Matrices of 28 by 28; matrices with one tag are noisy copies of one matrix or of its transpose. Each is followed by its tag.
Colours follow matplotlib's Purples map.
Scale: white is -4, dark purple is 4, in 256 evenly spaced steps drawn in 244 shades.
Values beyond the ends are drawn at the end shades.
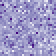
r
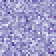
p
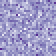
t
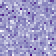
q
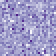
q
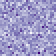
q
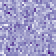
p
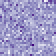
r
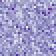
p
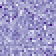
q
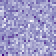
t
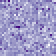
t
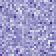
q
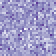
t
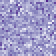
t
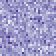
t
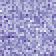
t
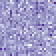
t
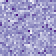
q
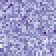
r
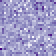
t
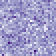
t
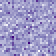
p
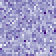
r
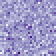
p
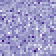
t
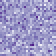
r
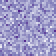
r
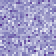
t
